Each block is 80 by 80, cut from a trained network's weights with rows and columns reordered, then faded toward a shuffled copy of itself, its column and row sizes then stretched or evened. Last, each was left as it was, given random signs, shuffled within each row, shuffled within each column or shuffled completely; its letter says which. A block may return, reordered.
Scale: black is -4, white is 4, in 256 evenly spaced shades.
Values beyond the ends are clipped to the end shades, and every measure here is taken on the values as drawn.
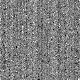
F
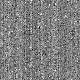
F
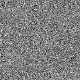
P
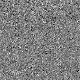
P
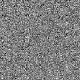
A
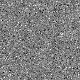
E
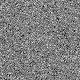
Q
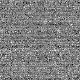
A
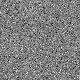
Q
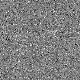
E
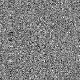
A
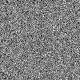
Q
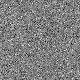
Q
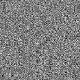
A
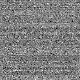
A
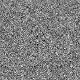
P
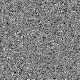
E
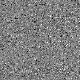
P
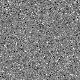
E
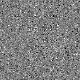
P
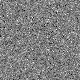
Q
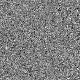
F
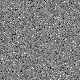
Q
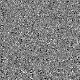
P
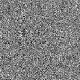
A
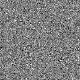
P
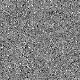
P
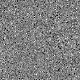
F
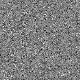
F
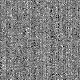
A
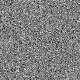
E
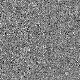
P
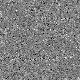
E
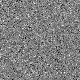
Q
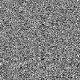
A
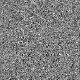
P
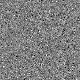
F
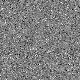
E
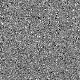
P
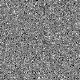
P
